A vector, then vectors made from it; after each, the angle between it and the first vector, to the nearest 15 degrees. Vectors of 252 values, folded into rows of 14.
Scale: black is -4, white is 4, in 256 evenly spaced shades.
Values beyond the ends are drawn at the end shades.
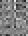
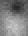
90 degrees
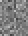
135 degrees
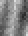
75 degrees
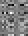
90 degrees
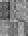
120 degrees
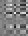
75 degrees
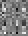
90 degrees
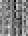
135 degrees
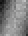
105 degrees
